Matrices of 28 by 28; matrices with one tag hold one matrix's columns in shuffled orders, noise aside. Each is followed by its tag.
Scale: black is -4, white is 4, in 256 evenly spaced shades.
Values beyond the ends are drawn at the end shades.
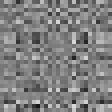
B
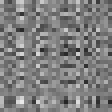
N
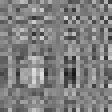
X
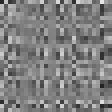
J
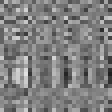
X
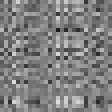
N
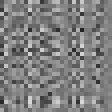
N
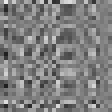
J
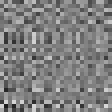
B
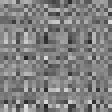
B
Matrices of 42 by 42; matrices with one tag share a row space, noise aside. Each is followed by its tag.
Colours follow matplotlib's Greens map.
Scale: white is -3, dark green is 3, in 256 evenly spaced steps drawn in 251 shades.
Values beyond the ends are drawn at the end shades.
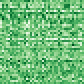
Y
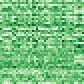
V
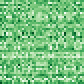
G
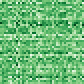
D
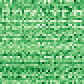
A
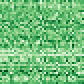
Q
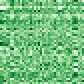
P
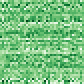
Y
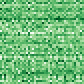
G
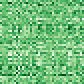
D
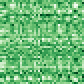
P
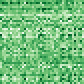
A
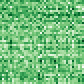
Q
